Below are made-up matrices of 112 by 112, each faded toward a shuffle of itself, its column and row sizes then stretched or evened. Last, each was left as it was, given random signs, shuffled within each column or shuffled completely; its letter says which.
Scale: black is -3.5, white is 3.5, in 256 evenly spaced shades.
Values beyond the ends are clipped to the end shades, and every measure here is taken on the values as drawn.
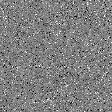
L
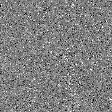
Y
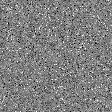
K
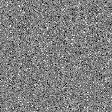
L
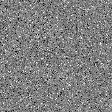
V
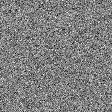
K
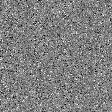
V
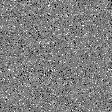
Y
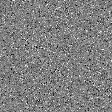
V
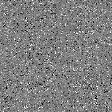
L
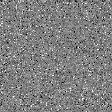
L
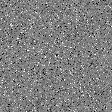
K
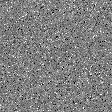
K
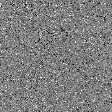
Y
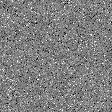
K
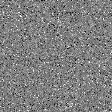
Y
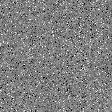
V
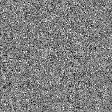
L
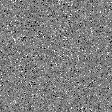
L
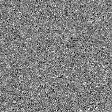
Y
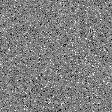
V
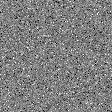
K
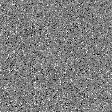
Y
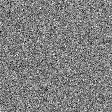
K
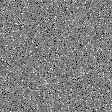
K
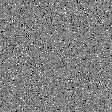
K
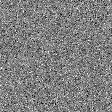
K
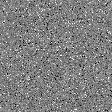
V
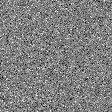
K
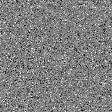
Y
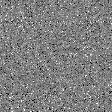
Y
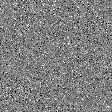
V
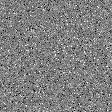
K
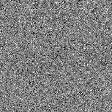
L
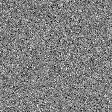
K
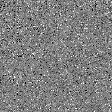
L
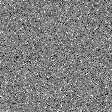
K
